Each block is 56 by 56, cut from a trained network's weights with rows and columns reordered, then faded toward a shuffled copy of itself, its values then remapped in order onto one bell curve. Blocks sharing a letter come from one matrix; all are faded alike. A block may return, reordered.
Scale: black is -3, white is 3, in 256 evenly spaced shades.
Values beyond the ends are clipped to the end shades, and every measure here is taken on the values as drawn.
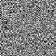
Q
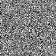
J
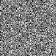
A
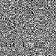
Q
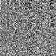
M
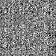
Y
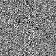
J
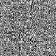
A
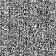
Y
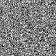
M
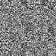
M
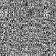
Q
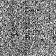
Y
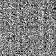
Y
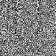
J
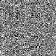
M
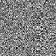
Q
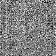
Y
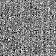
Y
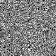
J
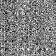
Y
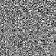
M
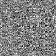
M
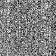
Y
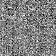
Y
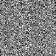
A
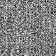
Y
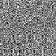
Q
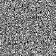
J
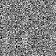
M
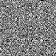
M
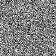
J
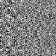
Q
